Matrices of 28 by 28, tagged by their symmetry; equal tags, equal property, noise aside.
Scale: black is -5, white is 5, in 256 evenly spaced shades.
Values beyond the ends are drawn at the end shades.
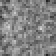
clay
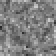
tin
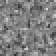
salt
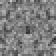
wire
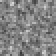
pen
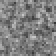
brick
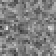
clay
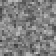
salt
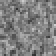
brick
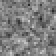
salt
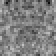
wire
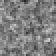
brick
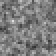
brick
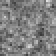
brick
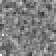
tin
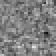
salt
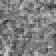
salt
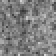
brick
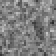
brick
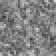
pen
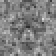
wire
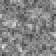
brick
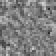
salt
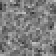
pen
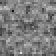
wire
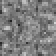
clay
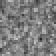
brick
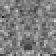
wire
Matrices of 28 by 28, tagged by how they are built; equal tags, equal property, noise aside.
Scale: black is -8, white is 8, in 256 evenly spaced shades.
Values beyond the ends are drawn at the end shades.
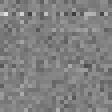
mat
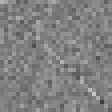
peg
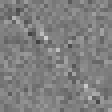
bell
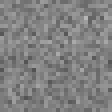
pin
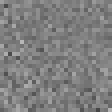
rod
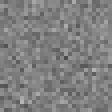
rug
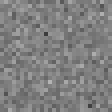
rug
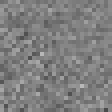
rod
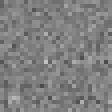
mat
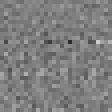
mat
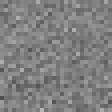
rug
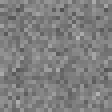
pin
